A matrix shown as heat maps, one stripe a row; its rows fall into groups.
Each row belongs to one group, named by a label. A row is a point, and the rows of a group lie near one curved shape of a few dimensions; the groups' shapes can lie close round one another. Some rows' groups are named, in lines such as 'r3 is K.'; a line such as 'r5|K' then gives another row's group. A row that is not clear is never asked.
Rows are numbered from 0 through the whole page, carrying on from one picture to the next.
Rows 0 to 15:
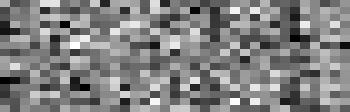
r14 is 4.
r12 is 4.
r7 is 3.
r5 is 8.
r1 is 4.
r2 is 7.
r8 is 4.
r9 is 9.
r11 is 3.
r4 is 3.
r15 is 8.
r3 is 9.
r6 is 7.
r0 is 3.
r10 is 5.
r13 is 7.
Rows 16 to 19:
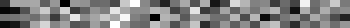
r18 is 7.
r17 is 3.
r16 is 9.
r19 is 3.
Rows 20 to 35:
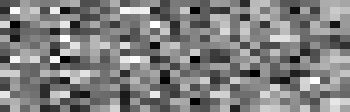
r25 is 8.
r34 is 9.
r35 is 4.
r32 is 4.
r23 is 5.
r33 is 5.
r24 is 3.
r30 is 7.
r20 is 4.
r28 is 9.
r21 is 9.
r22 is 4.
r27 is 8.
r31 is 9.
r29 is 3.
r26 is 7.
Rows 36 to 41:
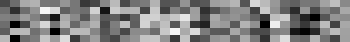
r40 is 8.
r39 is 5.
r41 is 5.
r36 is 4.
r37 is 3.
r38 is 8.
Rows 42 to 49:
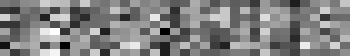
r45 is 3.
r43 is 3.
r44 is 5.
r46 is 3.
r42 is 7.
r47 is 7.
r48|9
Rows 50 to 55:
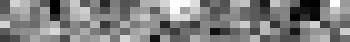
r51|8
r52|8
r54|7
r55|7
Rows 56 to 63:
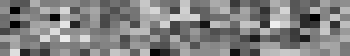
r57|5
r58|8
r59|5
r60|7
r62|4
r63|4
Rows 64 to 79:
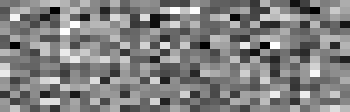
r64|7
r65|8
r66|4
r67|7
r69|4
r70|5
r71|7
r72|7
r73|3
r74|3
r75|3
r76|8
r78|3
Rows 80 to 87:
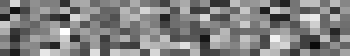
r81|5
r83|3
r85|5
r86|8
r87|3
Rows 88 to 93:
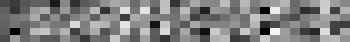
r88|3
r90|4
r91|7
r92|5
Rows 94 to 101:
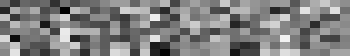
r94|3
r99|5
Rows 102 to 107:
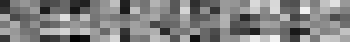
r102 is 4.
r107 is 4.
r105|4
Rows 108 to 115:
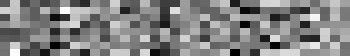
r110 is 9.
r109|7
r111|4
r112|3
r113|5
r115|4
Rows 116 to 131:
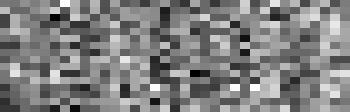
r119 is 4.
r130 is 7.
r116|8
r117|3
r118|9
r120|9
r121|4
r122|3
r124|7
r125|4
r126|9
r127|7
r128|4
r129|4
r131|3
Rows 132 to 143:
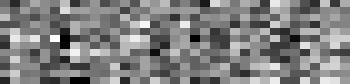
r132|5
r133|8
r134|3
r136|9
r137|9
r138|9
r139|7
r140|9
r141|4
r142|4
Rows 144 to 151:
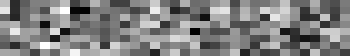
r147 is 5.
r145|5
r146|5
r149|8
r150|3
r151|7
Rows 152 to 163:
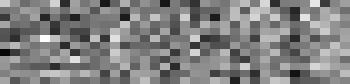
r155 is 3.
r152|3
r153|4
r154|4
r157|3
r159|3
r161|3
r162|7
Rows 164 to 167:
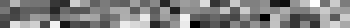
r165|3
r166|5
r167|9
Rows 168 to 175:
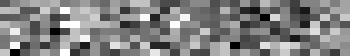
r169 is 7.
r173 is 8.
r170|5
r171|7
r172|9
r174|4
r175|5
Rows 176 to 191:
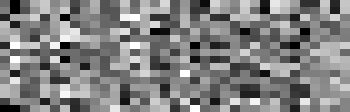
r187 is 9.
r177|5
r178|9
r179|5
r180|4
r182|9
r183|3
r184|9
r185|4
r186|5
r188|7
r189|7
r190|4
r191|3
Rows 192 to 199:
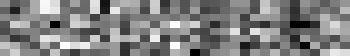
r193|3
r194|4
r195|8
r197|3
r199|9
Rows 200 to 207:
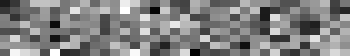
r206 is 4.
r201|7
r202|5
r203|8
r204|5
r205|9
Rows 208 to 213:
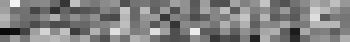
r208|9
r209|3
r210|3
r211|3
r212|3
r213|7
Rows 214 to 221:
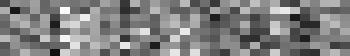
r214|4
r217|8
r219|7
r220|7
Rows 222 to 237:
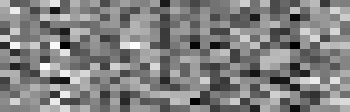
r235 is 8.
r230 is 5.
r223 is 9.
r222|3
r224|7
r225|4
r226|9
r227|3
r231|3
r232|7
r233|9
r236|9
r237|7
